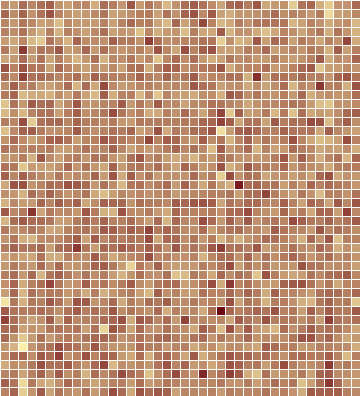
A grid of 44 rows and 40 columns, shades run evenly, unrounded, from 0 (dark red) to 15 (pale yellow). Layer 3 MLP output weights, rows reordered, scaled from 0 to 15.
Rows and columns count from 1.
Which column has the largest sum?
3
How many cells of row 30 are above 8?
24
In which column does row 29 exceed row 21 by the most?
27
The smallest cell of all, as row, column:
35, 25
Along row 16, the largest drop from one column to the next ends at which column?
39
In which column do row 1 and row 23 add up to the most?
37
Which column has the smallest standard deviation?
32
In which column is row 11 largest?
18
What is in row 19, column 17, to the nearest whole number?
8
